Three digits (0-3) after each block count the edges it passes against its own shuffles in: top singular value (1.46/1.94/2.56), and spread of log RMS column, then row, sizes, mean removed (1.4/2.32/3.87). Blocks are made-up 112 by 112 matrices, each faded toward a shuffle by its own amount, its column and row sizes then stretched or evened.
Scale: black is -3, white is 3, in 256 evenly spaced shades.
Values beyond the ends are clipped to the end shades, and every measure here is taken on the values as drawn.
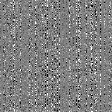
0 3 1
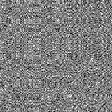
3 0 0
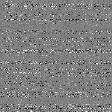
1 1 3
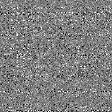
1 1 2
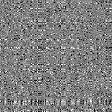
3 1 2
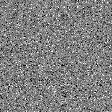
1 0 1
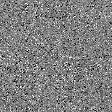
0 1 1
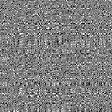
3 1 2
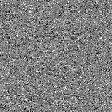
2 0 0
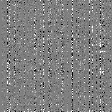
1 3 1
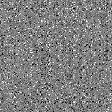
2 1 1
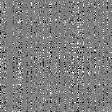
1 3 2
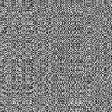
3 2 1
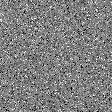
0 0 0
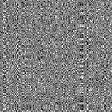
3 2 0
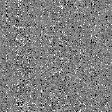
0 2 1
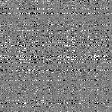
0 2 3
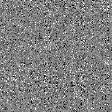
0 2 1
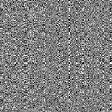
3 2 1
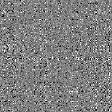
2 2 2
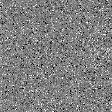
0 1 1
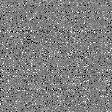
0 1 2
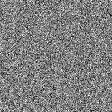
1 0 0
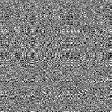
3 1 2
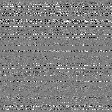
2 1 3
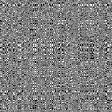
3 2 2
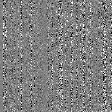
0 3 0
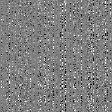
0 3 1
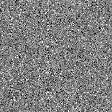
1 1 0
